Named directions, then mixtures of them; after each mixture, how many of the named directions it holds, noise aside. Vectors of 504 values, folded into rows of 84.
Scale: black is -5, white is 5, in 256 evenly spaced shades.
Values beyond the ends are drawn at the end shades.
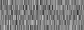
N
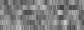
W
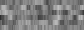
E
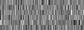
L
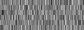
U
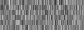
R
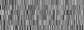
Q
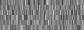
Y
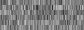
three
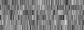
three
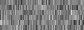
two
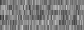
four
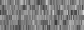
three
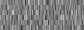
two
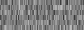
four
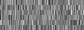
one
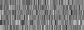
four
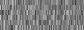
one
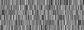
one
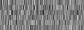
one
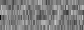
four
